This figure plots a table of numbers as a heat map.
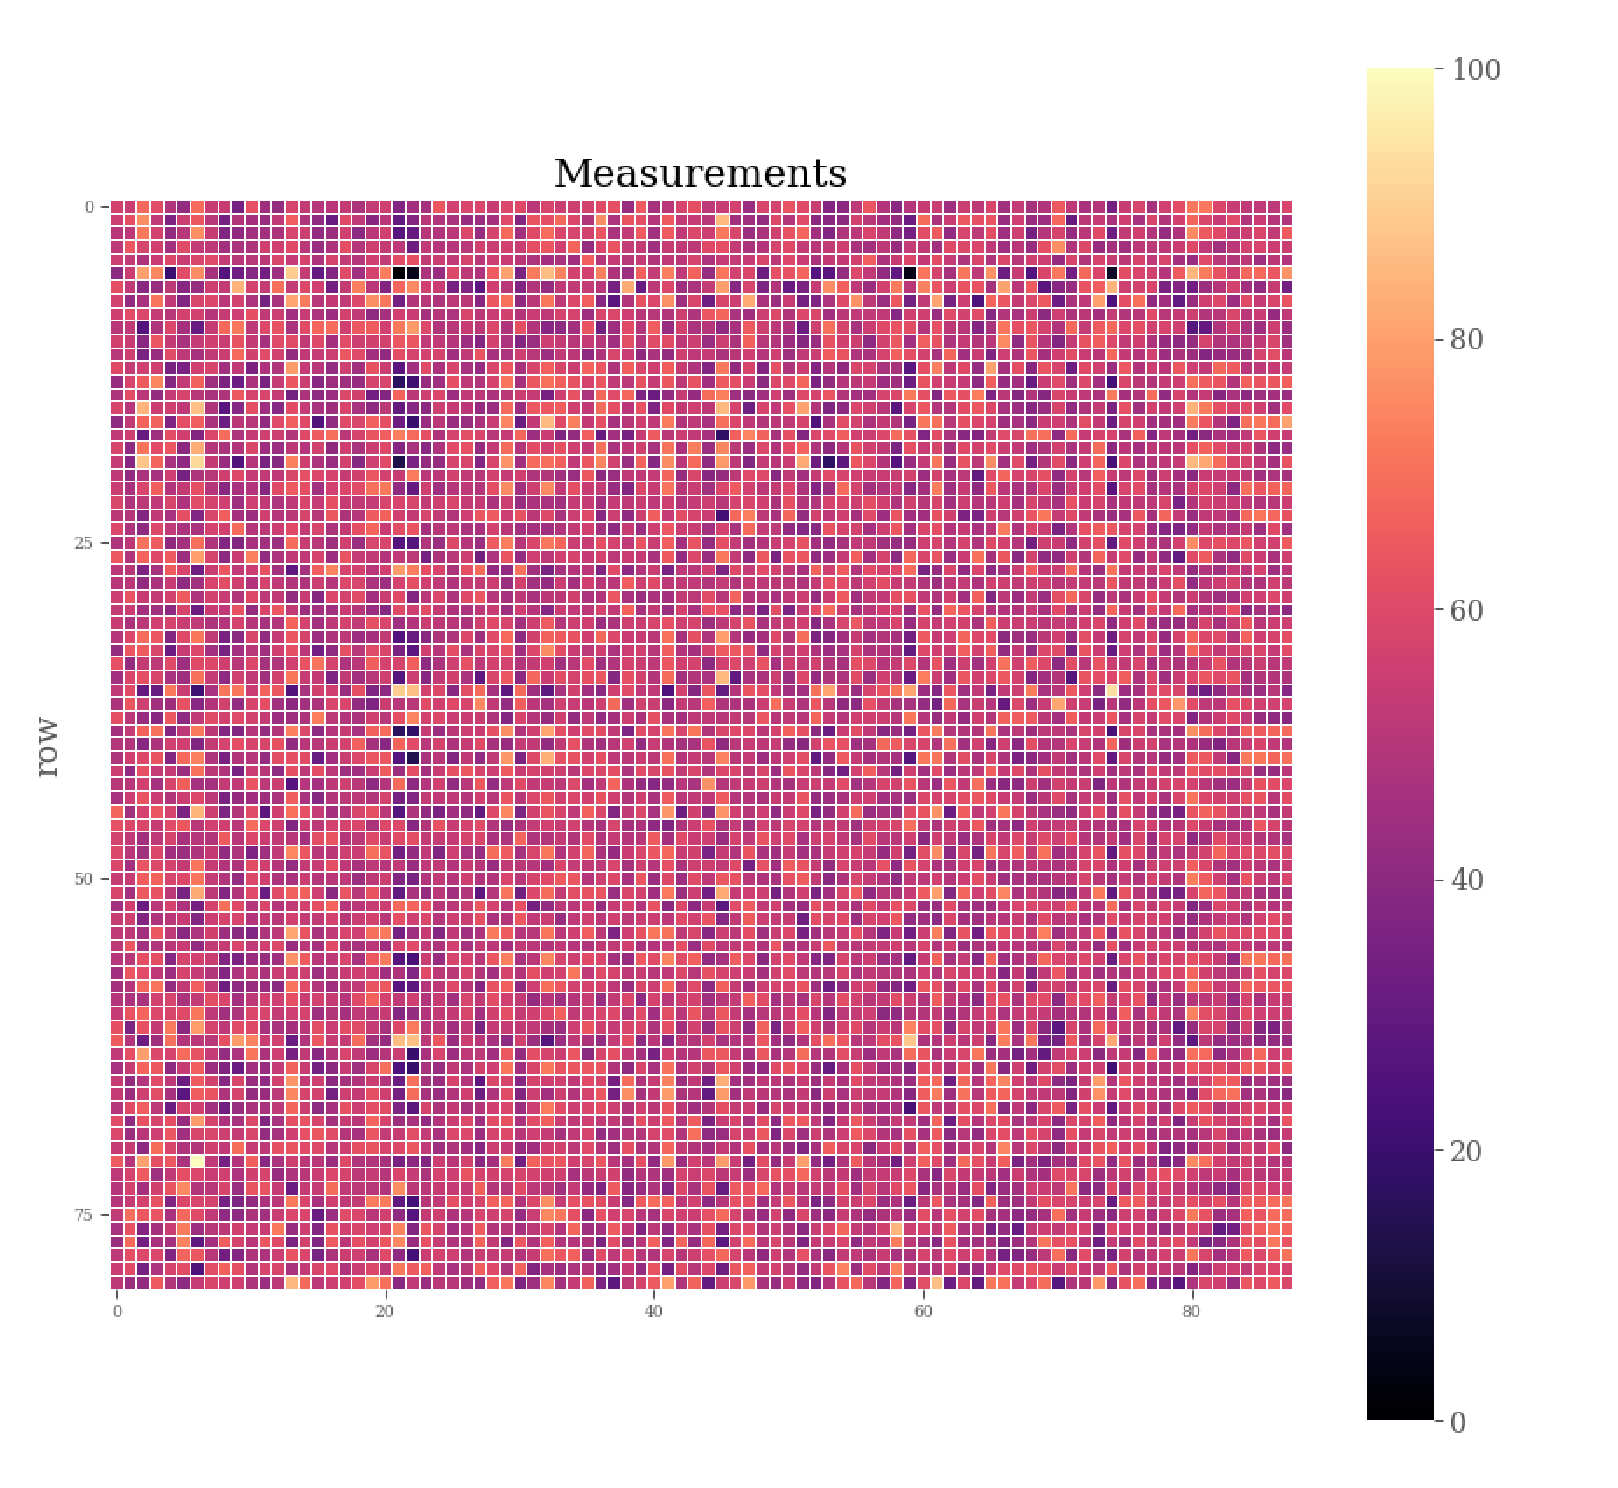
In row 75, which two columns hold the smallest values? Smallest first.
22, 15
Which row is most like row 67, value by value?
33
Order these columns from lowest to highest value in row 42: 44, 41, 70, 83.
44, 70, 83, 41
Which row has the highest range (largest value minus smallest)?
5
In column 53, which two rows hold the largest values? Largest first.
36, 6
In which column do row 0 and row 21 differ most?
54
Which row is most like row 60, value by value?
50
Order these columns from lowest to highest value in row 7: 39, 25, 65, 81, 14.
25, 81, 39, 65, 14
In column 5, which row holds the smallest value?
66
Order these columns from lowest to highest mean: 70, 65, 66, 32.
70, 66, 65, 32
